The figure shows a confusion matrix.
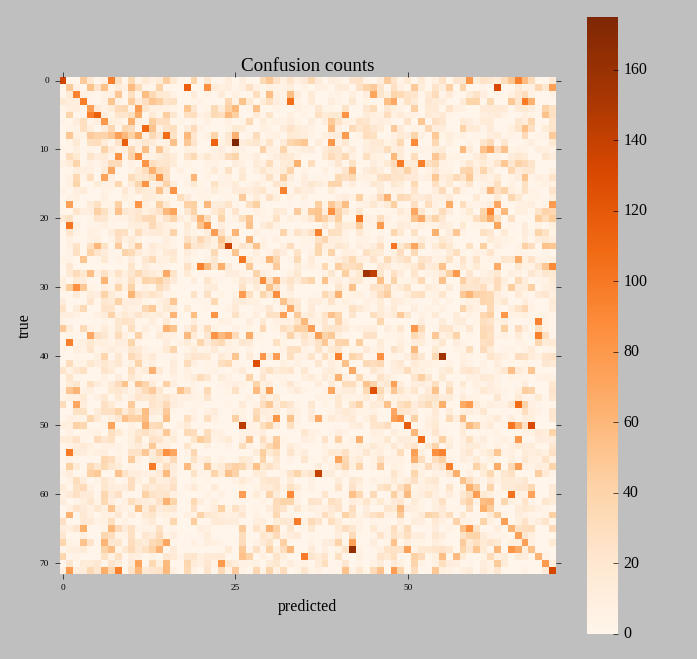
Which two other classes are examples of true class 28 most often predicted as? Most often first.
44, 45
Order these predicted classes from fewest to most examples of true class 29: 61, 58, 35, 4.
4, 61, 35, 58
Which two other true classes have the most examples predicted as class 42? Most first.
68, 67
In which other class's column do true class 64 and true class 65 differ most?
34
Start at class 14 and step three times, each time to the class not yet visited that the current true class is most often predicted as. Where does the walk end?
62
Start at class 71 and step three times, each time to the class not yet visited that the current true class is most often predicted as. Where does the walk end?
12
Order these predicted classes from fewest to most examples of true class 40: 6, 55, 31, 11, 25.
11, 6, 25, 31, 55
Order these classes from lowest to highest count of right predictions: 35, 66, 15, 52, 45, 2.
15, 35, 66, 2, 52, 45
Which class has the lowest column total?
17
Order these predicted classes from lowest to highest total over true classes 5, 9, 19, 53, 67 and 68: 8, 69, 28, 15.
69, 28, 8, 15
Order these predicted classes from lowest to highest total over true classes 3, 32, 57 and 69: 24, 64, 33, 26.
64, 24, 26, 33
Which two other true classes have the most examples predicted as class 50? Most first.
68, 60
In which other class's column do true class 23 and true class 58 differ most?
27
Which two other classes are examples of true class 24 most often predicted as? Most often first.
48, 51
